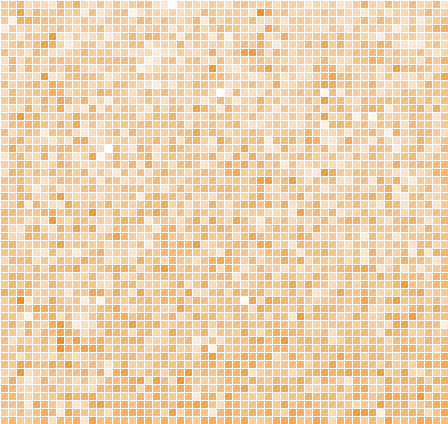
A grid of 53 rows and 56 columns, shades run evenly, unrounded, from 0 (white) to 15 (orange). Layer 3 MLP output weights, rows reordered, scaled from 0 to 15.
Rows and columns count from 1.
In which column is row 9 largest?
27
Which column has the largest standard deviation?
8
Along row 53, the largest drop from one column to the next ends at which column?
11
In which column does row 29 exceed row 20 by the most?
10
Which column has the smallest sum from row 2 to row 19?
14
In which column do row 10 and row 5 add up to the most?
6
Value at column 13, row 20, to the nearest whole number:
1
